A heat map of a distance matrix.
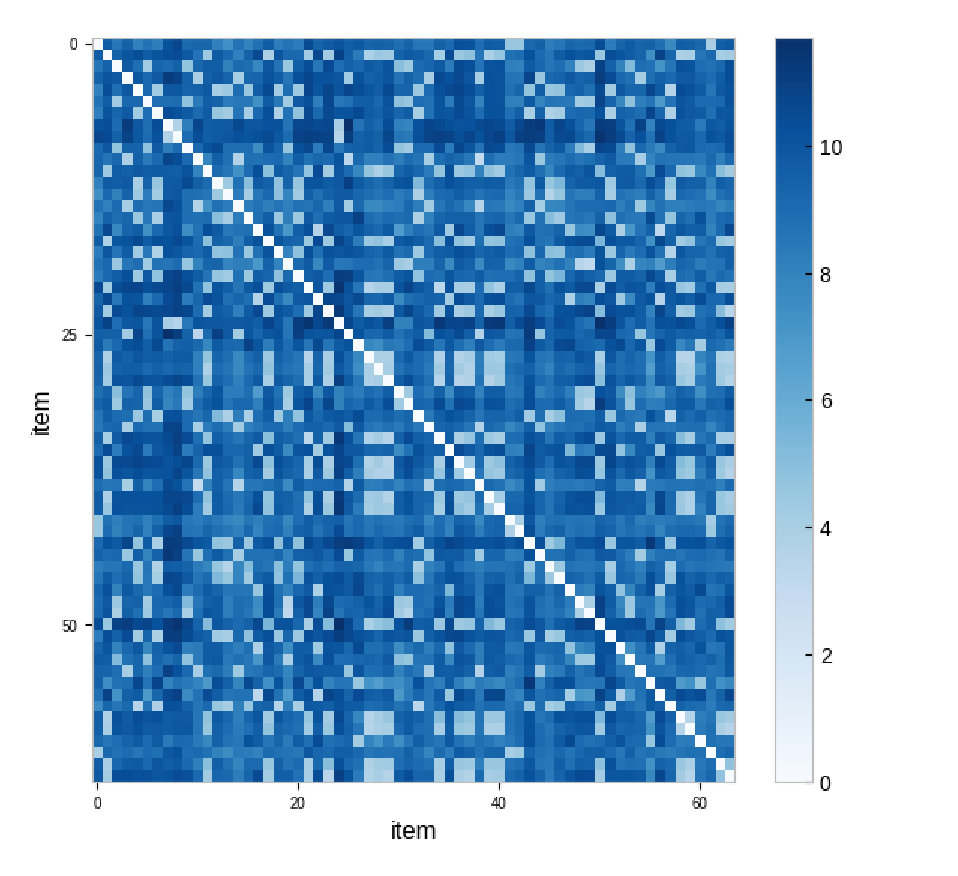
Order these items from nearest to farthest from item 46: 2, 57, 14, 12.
57, 12, 14, 2
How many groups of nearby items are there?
8
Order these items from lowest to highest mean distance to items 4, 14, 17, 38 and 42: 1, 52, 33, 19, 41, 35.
33, 41, 1, 19, 52, 35
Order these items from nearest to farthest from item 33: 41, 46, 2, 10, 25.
10, 25, 41, 46, 2
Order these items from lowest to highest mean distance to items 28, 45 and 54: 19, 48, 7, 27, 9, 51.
27, 51, 19, 48, 9, 7
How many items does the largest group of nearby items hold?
18
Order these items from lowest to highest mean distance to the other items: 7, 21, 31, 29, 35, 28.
28, 29, 21, 31, 35, 7
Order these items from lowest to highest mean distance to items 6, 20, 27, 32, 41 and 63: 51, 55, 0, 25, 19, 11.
51, 11, 0, 19, 55, 25
